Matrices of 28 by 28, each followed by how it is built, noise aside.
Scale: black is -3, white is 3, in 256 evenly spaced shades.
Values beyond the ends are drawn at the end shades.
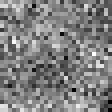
smooth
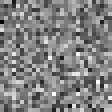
noise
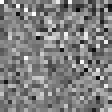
upper triangular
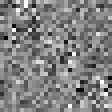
block diagonal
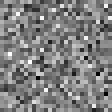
noise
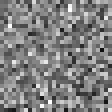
noise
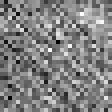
Toeplitz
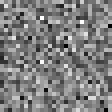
noise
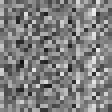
repeating rows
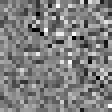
upper triangular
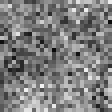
smooth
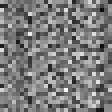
repeating rows
